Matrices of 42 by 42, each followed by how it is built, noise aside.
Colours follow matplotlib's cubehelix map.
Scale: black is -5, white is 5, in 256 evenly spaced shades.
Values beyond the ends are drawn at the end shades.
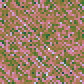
Toeplitz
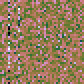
uneven columns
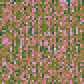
blocks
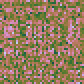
blocks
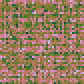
blocks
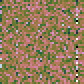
uneven columns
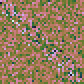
banded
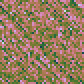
Toeplitz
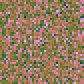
blocks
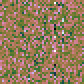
uneven columns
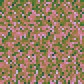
repeating columns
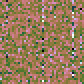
uneven columns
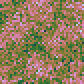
smooth
